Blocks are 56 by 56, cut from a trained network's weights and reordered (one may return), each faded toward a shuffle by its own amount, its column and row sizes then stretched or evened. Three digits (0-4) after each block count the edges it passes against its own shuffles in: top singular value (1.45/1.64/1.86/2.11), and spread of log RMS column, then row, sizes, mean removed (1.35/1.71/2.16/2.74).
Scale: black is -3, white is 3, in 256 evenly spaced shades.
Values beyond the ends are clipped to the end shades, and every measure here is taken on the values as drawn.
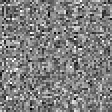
3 2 0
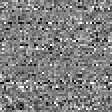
1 0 4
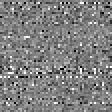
0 0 4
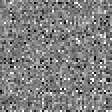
2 2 3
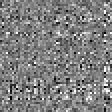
2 3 3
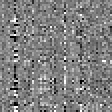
3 4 2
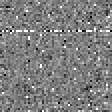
1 1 1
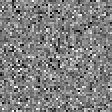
0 1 2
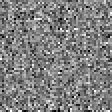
0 1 2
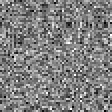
3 0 1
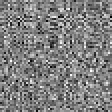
4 1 3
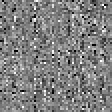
1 4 1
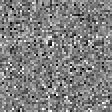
0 1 1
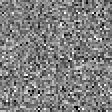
0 1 1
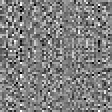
4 4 0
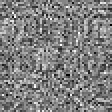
3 0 0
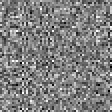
4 2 2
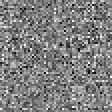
2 2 2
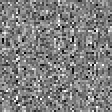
1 3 1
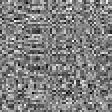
4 1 2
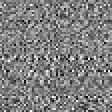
3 0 3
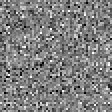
0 2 1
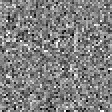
1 0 2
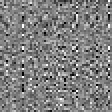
4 4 2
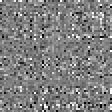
1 3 4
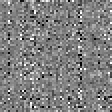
2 4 3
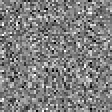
3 2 0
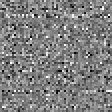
0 2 3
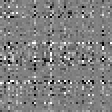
3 4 4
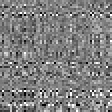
4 2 4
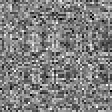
4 1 0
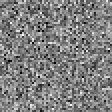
0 1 0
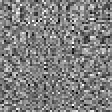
3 2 1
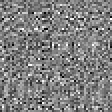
3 1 3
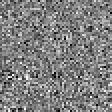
1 0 2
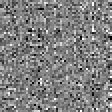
1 3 1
